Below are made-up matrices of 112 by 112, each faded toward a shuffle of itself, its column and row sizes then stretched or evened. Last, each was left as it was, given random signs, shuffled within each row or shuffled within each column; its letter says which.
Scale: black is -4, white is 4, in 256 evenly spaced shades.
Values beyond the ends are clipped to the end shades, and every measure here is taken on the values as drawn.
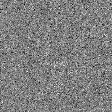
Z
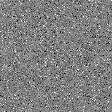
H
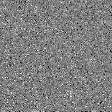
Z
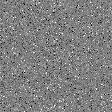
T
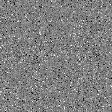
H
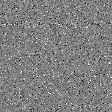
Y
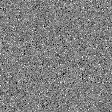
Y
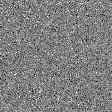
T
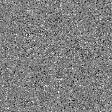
Z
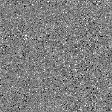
H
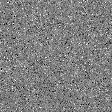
Y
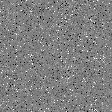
T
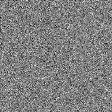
H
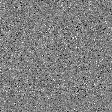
Y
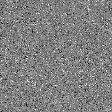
Z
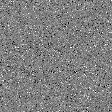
Y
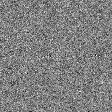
Y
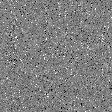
T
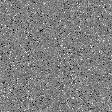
T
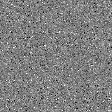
Z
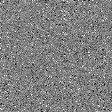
Z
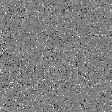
H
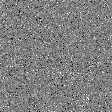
Y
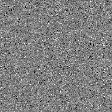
H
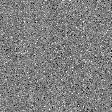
T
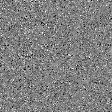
Z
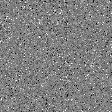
T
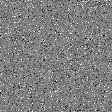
Z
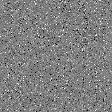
T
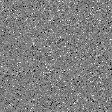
H
